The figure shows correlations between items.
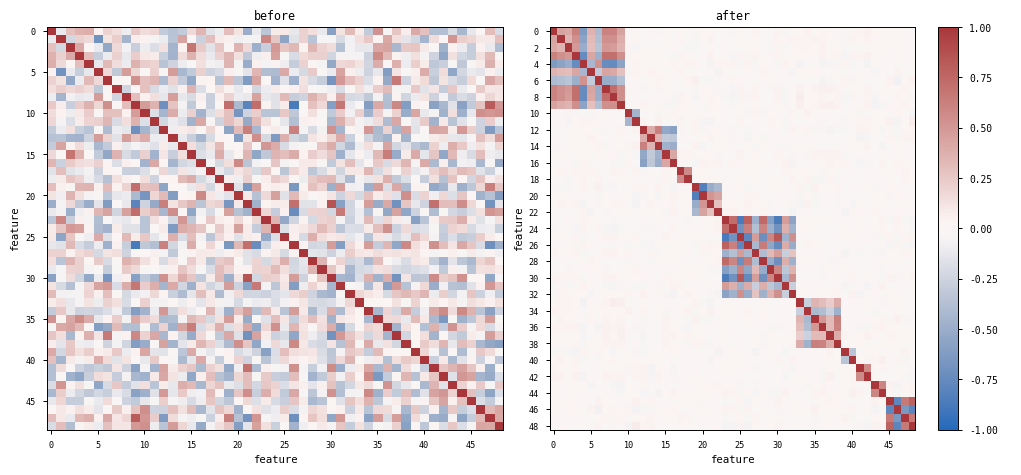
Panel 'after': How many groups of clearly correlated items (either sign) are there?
11
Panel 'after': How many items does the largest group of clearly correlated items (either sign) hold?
10
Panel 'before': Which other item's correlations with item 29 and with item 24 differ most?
13
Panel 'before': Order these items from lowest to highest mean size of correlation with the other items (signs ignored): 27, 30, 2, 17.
27, 17, 2, 30
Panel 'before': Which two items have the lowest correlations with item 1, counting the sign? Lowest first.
5, 25
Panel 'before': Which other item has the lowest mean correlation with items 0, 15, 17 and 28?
42
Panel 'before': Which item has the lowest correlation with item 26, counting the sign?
9
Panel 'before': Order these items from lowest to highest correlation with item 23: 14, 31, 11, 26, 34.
26, 31, 11, 34, 14
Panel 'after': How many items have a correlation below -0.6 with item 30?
4
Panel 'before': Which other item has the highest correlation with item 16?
20
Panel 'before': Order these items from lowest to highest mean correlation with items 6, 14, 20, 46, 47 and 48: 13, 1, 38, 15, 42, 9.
38, 42, 15, 13, 1, 9
